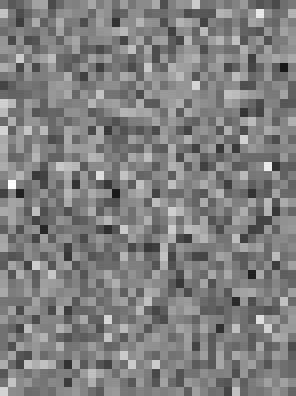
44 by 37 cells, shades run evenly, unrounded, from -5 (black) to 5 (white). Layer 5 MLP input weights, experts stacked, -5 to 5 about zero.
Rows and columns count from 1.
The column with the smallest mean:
32
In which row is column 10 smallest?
21
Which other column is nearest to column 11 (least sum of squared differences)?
27
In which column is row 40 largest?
16
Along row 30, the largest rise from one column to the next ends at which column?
5
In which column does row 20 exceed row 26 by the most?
13
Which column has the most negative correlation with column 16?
6
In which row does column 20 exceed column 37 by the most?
41
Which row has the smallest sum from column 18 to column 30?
17
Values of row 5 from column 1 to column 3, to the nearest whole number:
1 -2 1
